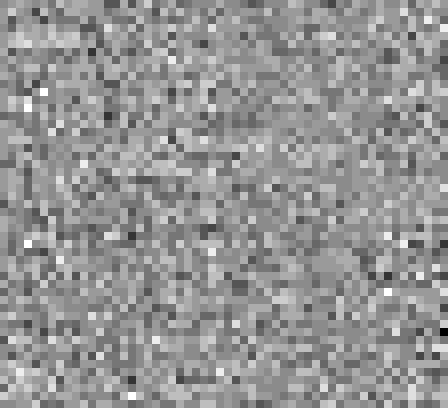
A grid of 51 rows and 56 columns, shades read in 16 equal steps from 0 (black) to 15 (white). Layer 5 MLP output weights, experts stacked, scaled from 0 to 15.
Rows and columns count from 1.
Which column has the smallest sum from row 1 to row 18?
14
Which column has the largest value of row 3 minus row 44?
54
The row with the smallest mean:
29
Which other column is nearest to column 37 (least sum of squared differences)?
45
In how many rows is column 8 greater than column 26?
22
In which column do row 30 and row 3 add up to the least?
17
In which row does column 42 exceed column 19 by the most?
28
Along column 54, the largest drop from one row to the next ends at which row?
4
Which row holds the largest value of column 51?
31
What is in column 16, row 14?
8
